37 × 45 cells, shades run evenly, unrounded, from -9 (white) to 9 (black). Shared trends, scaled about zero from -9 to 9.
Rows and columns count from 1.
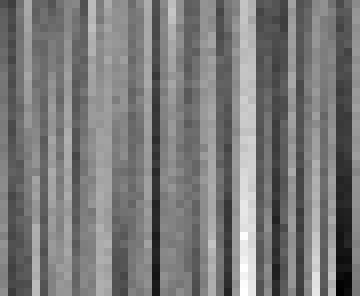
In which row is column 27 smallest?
31
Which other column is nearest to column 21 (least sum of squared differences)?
18
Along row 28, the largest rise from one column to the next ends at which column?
43
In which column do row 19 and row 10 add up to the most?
20
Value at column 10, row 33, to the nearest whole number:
1
